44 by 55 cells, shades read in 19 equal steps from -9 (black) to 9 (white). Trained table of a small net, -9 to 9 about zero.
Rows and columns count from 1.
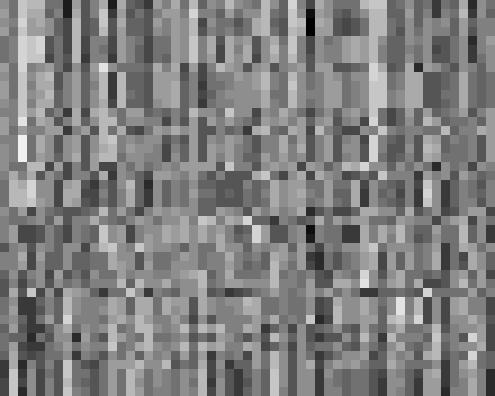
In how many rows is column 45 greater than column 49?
18
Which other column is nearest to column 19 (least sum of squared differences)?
29
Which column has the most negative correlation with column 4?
17
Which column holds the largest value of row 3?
3
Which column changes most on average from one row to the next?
28
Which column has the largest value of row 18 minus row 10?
13
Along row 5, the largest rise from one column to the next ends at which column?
9
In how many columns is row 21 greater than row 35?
19
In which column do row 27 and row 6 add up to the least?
35
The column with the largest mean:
42
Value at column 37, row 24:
-1
